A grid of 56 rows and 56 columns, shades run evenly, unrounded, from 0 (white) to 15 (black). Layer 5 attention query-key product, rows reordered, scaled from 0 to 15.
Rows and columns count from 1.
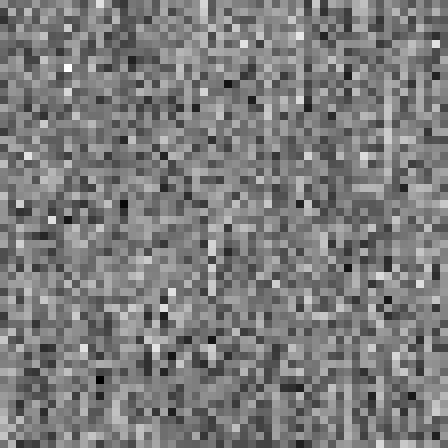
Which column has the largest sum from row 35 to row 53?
13
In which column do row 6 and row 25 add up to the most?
42
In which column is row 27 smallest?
39
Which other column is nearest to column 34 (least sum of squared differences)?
28
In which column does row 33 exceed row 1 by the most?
46
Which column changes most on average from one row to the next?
9
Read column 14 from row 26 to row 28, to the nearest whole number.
4 7 7
